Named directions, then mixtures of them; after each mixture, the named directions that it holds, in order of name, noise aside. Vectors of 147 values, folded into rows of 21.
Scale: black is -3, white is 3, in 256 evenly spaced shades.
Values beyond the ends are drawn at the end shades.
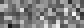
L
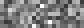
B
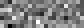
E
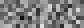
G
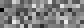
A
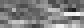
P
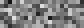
B, E, G.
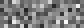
A, L.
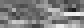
P.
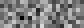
G.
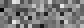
A.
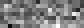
E, L, P.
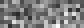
A, L, P.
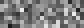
L.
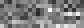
E, G, P.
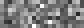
B.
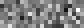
G, L.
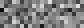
A.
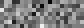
A, B.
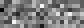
A, B, P.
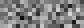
G.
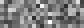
B.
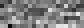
E, P.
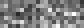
G, L, P.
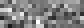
E, P.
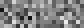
A, G.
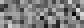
L.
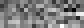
E, L, P.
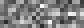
B, P.
